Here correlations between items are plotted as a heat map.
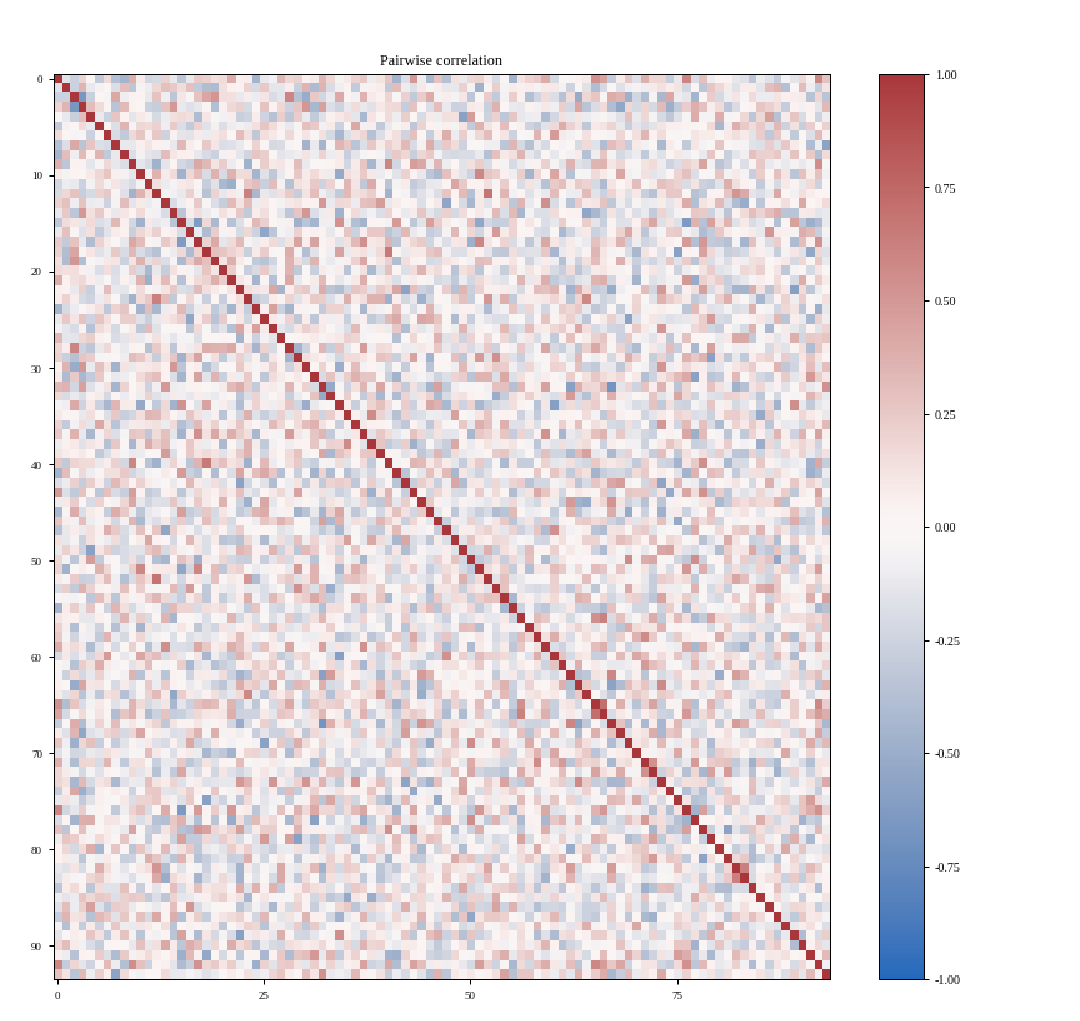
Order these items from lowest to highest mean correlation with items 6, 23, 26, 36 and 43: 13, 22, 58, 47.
13, 47, 58, 22
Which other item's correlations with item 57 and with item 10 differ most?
51
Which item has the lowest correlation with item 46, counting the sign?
75
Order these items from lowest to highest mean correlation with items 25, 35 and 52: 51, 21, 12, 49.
21, 51, 49, 12
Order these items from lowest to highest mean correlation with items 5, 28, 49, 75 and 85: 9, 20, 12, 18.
18, 9, 20, 12
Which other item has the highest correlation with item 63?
73
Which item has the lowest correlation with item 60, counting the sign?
34
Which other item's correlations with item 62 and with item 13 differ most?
32
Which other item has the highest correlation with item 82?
83
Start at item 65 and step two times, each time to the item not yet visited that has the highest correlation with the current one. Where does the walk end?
56
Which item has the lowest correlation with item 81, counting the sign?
78
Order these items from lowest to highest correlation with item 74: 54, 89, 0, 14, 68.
0, 14, 89, 54, 68
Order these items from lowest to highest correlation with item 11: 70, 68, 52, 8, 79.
79, 8, 68, 52, 70
